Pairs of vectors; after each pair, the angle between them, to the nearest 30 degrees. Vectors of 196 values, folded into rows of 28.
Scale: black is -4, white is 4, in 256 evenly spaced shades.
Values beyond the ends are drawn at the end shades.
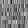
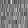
150 degrees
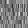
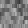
90 degrees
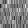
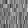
60 degrees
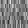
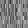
120 degrees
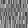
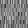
150 degrees
